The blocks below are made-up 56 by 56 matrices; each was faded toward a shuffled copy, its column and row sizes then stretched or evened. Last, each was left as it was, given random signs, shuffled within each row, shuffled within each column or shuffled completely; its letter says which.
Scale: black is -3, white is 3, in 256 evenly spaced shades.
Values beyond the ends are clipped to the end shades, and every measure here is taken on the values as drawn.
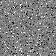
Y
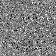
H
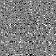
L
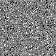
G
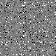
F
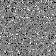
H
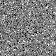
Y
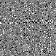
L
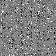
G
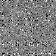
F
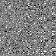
L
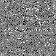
F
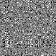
L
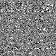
H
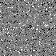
H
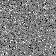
Y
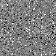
F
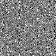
G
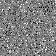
H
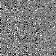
F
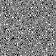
L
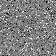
Y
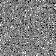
G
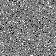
Y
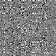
L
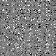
L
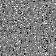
G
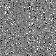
G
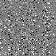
L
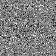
H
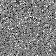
Y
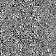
F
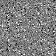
G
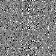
F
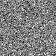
Y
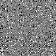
L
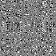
L
